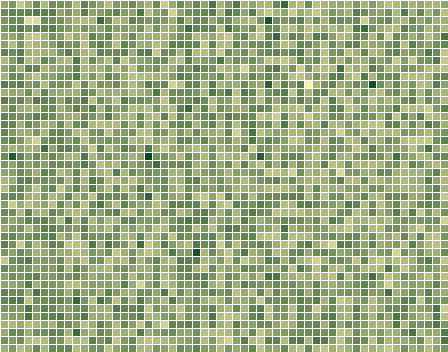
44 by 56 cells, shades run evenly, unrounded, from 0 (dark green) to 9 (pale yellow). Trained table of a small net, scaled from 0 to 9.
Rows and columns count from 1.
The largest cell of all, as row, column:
11, 39
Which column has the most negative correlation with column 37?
32
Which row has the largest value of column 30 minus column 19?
20
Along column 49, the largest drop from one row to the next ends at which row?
37
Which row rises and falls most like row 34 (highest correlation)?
16
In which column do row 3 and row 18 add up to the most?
5
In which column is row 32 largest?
50
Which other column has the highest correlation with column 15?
21
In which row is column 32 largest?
19
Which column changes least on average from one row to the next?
7
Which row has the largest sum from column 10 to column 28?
43
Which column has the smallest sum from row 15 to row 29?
24
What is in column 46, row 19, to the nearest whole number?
6
